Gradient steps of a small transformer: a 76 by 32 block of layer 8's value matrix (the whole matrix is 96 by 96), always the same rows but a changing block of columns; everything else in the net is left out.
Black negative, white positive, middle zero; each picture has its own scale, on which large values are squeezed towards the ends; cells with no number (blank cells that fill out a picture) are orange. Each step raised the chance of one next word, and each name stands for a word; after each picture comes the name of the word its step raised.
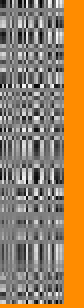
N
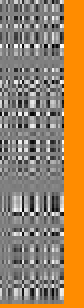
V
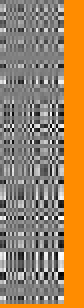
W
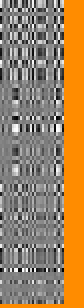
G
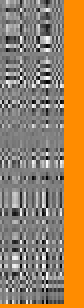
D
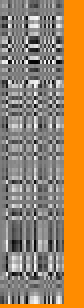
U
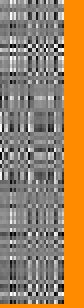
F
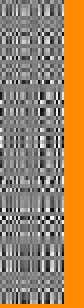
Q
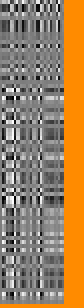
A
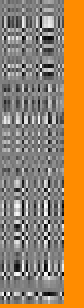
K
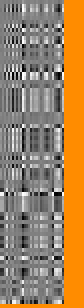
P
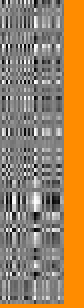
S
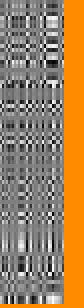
U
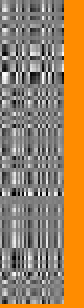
P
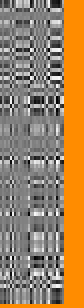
D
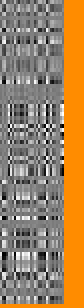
W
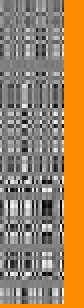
K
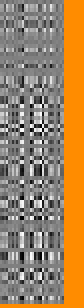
W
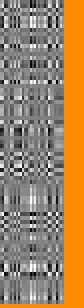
S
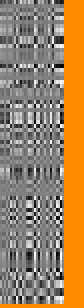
W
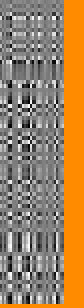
U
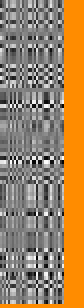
D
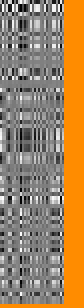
A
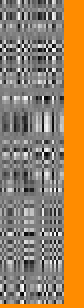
F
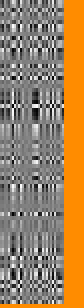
D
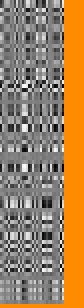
G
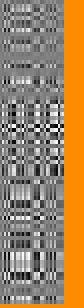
W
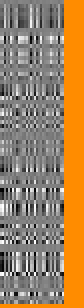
K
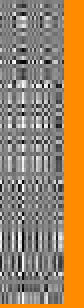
U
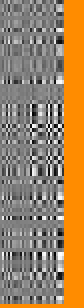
W
